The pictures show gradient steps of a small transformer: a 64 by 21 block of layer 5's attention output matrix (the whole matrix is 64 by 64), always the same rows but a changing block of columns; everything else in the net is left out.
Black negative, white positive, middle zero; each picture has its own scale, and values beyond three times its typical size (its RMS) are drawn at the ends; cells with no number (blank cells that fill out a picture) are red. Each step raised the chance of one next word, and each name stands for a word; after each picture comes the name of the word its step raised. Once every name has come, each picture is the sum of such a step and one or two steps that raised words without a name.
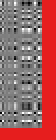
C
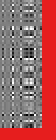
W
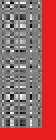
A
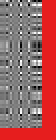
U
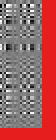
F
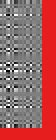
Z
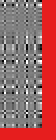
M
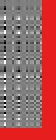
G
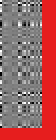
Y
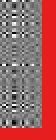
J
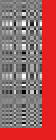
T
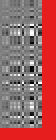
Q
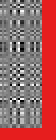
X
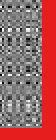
Q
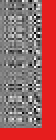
U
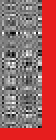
G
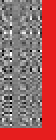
G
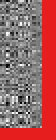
J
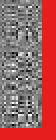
Z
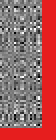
G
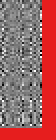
X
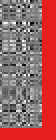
T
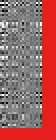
Y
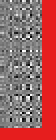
G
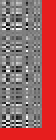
Z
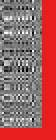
G
